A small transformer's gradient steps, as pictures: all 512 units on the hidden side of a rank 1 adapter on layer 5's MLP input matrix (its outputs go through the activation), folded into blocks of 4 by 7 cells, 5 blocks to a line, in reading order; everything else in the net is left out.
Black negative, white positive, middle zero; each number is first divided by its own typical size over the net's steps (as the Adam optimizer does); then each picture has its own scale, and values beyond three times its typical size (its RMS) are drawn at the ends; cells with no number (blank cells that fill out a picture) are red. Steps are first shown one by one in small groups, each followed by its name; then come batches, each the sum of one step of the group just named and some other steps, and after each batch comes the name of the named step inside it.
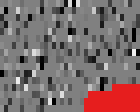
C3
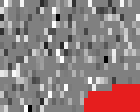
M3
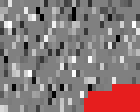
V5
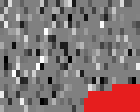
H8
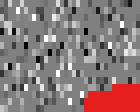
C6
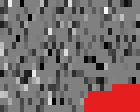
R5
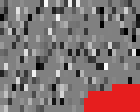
C3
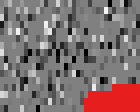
R5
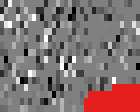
V5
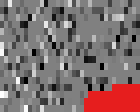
R5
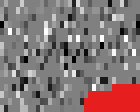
H8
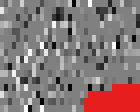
M3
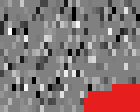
V5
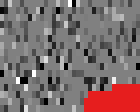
R5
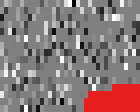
M3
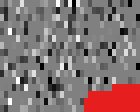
C6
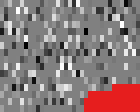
C6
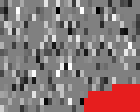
C6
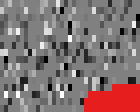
C3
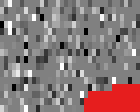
V5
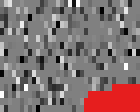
C3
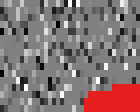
C3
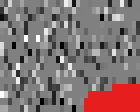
H8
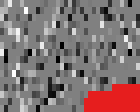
H8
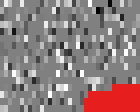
M3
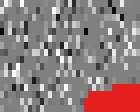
M3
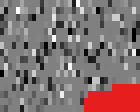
C3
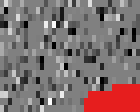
C3
